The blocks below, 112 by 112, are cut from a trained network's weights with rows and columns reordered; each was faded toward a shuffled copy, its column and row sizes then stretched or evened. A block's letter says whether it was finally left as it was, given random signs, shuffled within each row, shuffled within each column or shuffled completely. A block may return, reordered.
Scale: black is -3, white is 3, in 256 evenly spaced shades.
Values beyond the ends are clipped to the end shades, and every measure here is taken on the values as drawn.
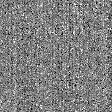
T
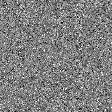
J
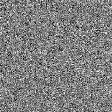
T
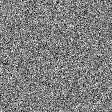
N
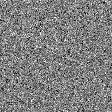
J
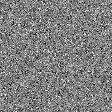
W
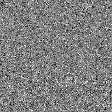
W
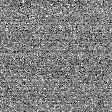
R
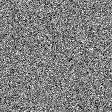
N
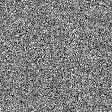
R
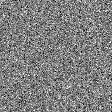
J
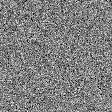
N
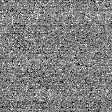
T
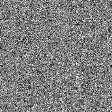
W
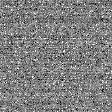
T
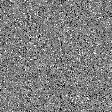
W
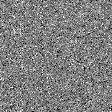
J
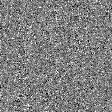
J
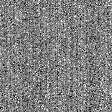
T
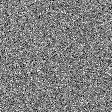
N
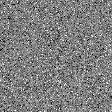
W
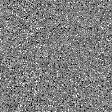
W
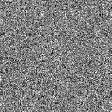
T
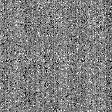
T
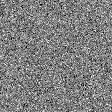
N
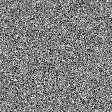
W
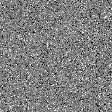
J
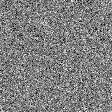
R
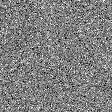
N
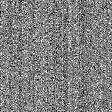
J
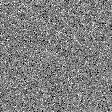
N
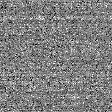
T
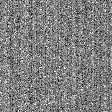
J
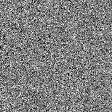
J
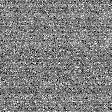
R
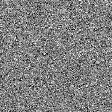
W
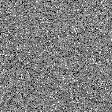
W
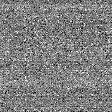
T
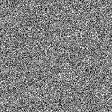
T
